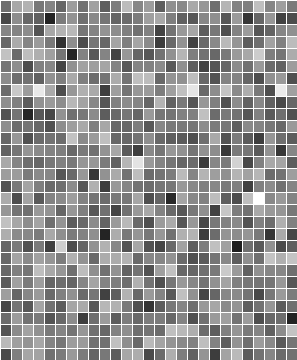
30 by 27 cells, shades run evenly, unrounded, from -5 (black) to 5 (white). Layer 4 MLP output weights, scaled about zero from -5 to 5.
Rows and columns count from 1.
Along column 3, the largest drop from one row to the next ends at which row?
6
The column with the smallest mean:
23
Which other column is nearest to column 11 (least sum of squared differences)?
2
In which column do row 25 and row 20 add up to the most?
17
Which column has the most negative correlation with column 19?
26
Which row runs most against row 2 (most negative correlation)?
5
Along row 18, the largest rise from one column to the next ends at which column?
21
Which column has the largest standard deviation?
24
